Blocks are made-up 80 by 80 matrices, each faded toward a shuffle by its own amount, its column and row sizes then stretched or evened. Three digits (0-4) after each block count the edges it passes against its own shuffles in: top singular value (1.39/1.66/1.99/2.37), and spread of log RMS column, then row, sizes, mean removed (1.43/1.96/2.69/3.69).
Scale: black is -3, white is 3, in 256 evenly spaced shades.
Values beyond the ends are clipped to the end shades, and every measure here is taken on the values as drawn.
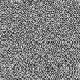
4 0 0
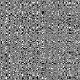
4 3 2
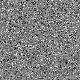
0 0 1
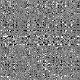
3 3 3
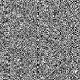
3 2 0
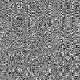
4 2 0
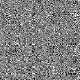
3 2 2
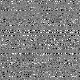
1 0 4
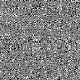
3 1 2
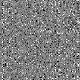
3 2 0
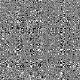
2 3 3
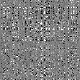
4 3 2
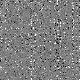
1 2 1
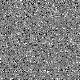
0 0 2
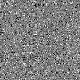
2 0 1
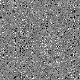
1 2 1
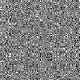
4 2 1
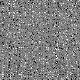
2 2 1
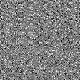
3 0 0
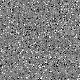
1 0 1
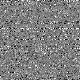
1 0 3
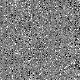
0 3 0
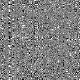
3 3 2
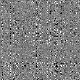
0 3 2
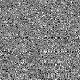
3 0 1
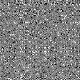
3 0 2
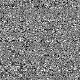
1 0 2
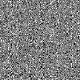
2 2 0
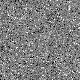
0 0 0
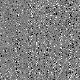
1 3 0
